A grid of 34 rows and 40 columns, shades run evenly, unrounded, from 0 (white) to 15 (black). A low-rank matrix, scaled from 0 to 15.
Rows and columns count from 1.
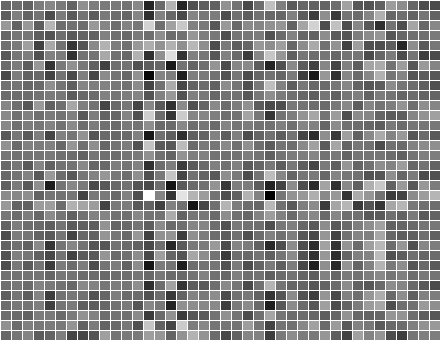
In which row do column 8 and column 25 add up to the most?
20
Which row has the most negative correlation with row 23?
21
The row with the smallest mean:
3
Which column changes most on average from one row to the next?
14
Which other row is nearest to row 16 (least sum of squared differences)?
13
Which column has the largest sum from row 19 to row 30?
29
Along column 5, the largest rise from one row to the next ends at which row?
19
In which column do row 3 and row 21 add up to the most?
35
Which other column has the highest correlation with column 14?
17
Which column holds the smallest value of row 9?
25
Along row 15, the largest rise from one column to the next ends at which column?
15
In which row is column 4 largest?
5
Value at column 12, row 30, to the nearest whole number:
9
